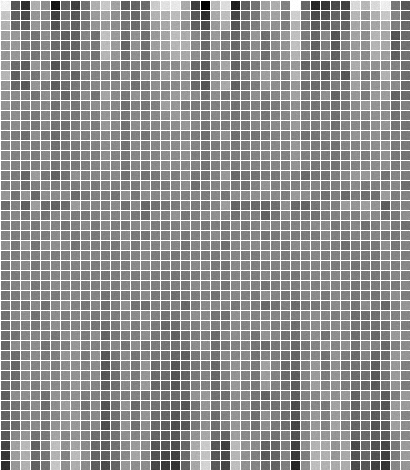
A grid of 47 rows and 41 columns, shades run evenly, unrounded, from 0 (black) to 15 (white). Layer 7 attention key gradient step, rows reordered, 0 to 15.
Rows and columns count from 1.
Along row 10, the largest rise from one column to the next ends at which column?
11
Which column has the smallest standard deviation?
9
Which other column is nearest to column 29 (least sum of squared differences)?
12
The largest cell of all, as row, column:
1, 30
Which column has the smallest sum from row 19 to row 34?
38
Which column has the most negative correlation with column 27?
2
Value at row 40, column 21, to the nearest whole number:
9
